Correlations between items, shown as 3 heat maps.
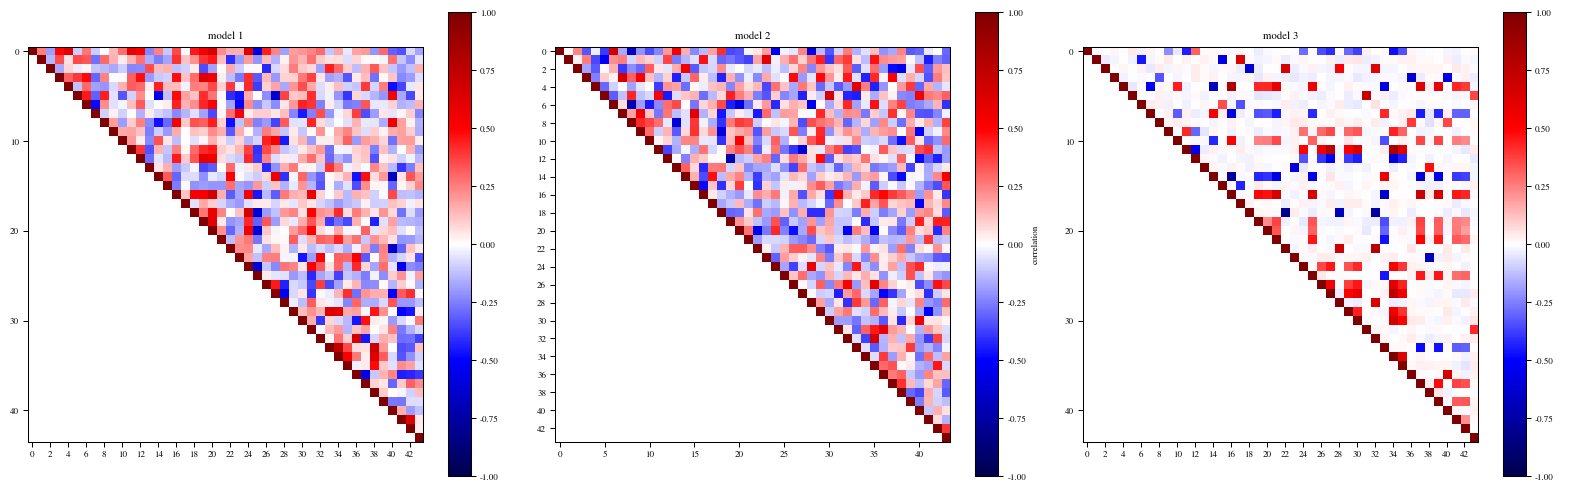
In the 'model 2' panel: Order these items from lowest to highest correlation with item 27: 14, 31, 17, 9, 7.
31, 9, 17, 7, 14
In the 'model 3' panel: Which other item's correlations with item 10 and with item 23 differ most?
38
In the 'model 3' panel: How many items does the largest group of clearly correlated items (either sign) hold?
14
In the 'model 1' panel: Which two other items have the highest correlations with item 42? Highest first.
41, 27
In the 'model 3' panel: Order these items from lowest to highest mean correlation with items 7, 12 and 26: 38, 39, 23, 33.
39, 38, 23, 33
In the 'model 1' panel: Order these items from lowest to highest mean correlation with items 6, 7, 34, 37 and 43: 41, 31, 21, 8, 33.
41, 8, 21, 31, 33
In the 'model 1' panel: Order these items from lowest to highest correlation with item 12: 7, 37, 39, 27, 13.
13, 7, 27, 39, 37
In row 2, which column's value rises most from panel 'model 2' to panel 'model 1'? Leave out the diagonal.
38
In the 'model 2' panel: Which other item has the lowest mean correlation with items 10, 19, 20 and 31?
6
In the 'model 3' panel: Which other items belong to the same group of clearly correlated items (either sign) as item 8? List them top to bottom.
3, 36, 40
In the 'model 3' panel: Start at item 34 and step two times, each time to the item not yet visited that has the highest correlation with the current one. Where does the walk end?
27
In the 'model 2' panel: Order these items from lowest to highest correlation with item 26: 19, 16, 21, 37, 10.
21, 19, 10, 37, 16
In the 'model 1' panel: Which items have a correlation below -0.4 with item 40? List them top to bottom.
4, 14, 22, 27
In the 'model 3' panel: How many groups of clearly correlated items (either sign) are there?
7
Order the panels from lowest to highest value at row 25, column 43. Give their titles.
model 2, model 3, model 1
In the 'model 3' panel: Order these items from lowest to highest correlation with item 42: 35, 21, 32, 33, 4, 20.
33, 35, 32, 20, 21, 4
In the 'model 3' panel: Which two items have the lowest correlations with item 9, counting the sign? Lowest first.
12, 0
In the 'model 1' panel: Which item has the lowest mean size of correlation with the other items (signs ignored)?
17
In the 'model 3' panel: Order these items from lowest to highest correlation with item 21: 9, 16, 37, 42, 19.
9, 42, 19, 37, 16
